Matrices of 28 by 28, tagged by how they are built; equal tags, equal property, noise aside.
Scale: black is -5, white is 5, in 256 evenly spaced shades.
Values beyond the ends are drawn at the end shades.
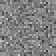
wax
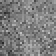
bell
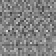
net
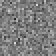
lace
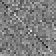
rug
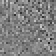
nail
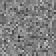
lace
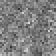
bell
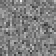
lace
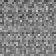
net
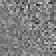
nail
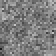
bell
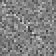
rug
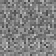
net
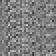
wax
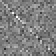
rug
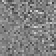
nail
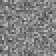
wax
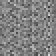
wax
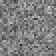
wax
